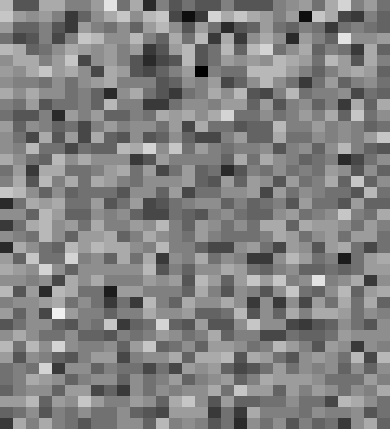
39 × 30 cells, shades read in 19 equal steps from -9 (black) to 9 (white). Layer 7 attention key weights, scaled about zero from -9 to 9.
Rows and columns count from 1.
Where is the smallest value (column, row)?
16, 7
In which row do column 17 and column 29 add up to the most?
2
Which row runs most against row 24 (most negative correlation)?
30
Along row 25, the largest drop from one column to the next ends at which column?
13
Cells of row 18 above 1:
6
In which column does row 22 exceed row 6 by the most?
12
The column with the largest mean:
4
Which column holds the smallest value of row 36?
10
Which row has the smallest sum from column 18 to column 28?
3
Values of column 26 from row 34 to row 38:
1 -1 1 -4 0
